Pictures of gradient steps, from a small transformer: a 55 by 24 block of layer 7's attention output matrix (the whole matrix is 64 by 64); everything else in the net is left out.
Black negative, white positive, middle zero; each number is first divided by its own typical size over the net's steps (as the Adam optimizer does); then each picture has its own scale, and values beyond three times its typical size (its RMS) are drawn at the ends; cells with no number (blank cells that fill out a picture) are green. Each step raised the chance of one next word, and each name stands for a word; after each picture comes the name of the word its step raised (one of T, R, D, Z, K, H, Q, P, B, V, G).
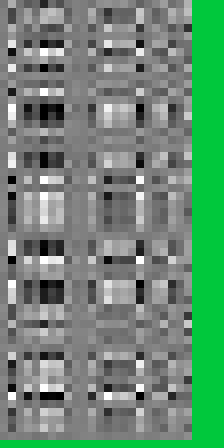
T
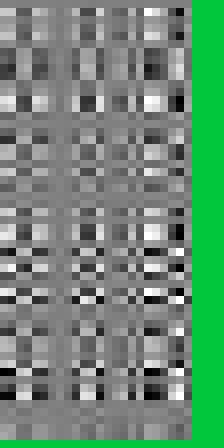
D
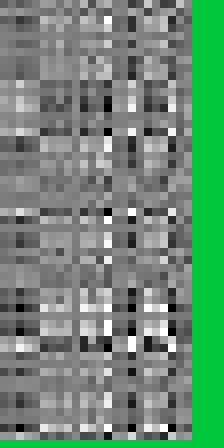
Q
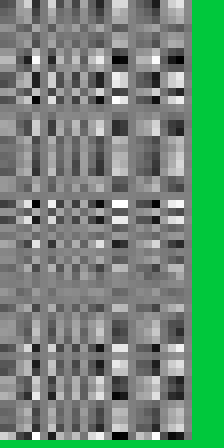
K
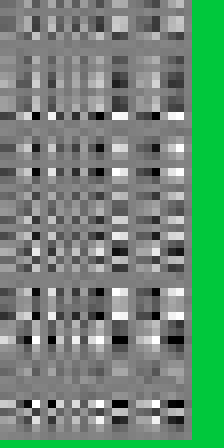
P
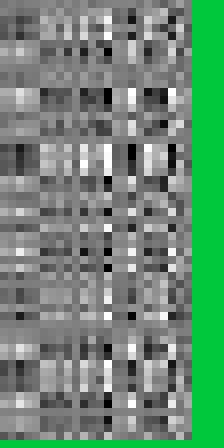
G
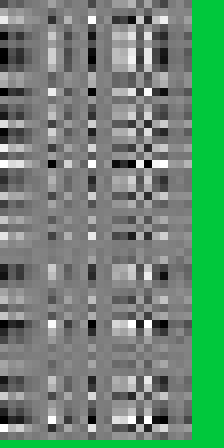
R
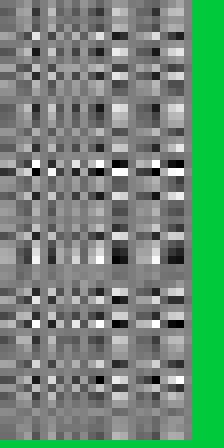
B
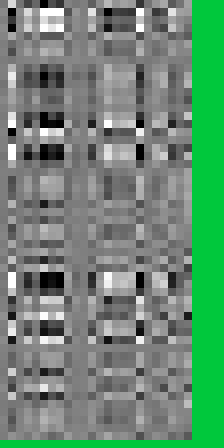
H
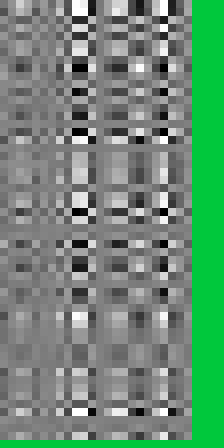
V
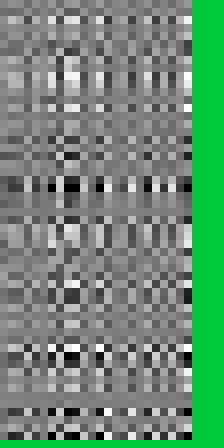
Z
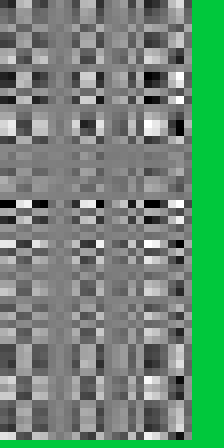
K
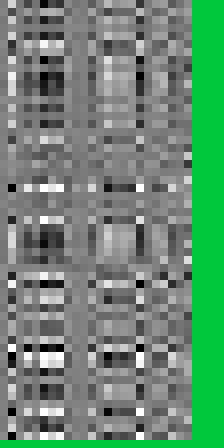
Z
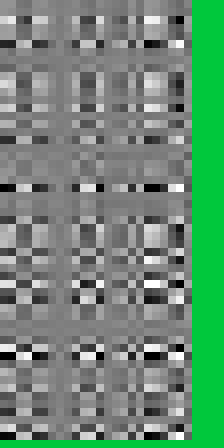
Z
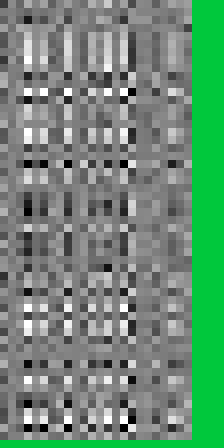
R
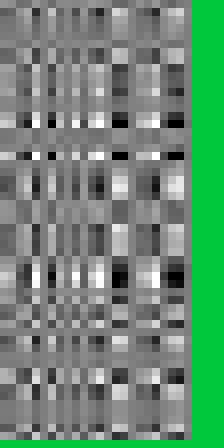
H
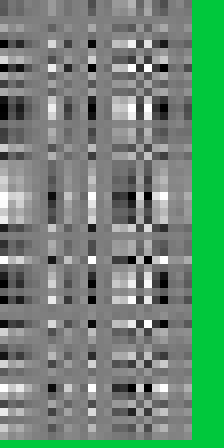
T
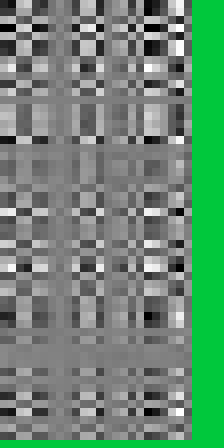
V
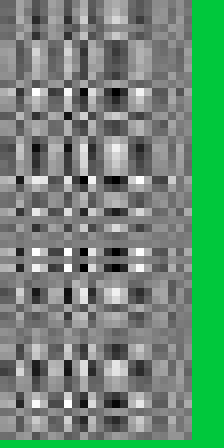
G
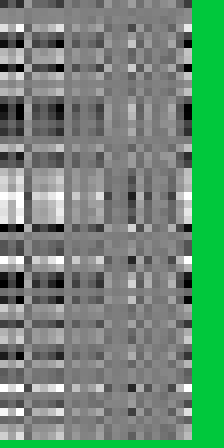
T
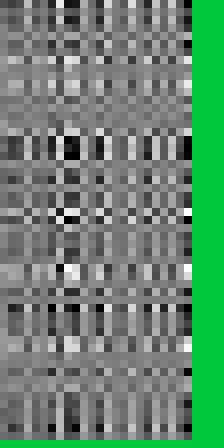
Q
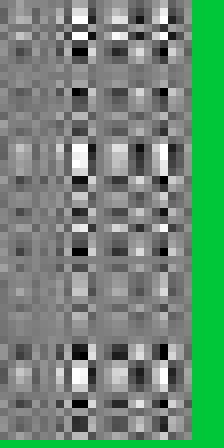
G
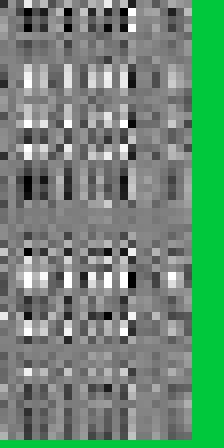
H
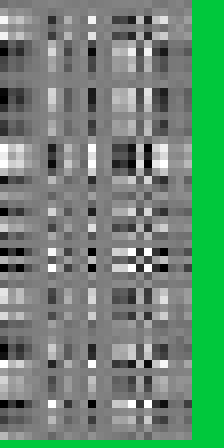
G
